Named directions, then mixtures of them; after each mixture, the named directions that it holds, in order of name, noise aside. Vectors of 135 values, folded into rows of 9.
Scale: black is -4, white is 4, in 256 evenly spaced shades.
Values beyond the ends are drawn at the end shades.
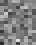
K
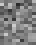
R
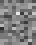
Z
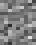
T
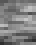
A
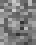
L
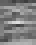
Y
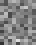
K.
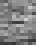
A, Y.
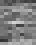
Y.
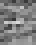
R, T, Y.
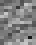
K, T, Y.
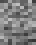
A, L, T.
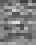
L, Y.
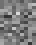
Z.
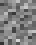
K.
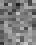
K, L, R.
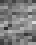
A, T, Y.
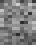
A, L, Z.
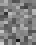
K.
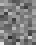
K.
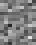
T.
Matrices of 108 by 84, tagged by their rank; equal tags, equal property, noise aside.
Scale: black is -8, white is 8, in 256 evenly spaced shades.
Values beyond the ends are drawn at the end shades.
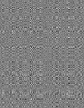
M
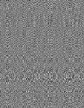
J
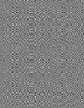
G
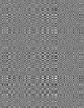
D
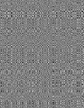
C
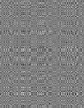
G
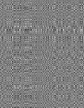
C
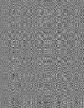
M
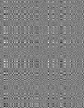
D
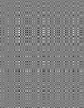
D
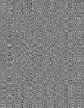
J
